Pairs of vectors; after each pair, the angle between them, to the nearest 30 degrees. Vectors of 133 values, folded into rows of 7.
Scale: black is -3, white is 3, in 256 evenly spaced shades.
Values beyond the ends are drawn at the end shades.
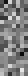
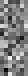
120 degrees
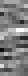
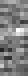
30 degrees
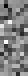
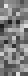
150 degrees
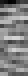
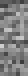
60 degrees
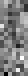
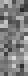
60 degrees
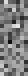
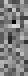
30 degrees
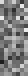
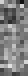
60 degrees
